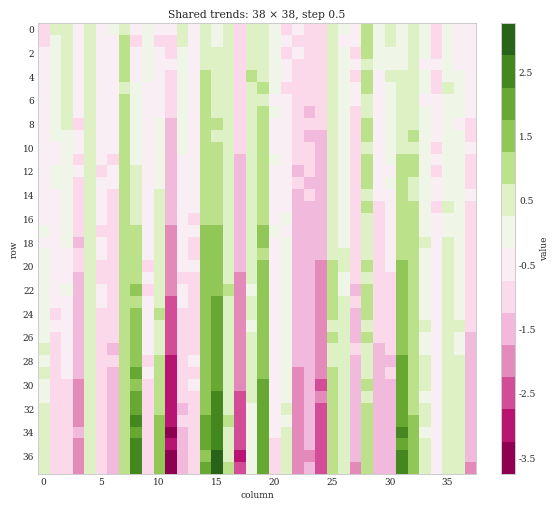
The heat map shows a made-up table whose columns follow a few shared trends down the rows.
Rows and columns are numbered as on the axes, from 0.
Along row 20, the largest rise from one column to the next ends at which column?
25
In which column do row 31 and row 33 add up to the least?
11
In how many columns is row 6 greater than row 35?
19
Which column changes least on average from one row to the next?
4
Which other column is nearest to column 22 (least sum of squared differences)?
23
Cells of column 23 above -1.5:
12
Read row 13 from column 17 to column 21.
-1.5 0.5 1 -0.5 -0.5
